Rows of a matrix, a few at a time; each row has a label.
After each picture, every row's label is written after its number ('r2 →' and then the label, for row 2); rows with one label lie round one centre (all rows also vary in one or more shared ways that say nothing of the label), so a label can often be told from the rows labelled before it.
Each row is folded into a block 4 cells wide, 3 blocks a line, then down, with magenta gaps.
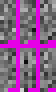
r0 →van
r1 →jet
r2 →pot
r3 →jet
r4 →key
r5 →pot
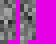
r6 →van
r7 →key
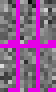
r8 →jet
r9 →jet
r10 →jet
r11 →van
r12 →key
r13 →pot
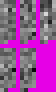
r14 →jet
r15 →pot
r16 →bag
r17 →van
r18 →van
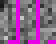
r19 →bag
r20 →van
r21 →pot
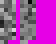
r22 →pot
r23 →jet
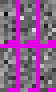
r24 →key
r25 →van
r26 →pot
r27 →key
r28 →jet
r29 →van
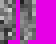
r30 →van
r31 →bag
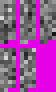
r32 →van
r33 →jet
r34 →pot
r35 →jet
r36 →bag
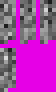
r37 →pot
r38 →pot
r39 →jet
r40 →jet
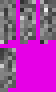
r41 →key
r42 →bag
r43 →jet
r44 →bag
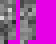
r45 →van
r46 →key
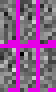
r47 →key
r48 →bag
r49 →pot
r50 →bag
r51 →pot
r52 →jet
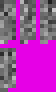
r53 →key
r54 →jet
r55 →jet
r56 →van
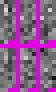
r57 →jet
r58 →van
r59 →van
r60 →jet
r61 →jet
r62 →bag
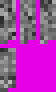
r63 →pot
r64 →key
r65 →bag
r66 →bag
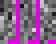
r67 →bag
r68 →pot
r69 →jet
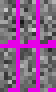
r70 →jet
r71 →pot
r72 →pot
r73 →pot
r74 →bag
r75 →jet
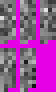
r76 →van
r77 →jet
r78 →jet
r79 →key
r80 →key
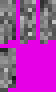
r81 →key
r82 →bag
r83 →bag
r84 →bag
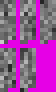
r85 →key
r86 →key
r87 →bag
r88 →key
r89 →bag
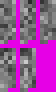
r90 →pot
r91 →jet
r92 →bag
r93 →key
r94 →bag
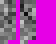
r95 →jet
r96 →key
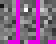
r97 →pot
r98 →jet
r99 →jet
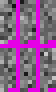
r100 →jet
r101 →bag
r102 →key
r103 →key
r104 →pot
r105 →pot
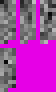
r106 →bag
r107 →bag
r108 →jet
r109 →key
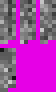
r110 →jet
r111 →key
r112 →jet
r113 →bag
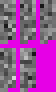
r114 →pot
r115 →pot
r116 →pot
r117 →pot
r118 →jet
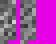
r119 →bag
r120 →pot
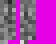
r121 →jet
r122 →key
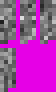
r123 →van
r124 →van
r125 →bag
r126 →key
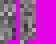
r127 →key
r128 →pot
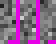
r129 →pot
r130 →van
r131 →bag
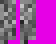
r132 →bag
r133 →van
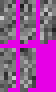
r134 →van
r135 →pot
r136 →key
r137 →pot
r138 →bag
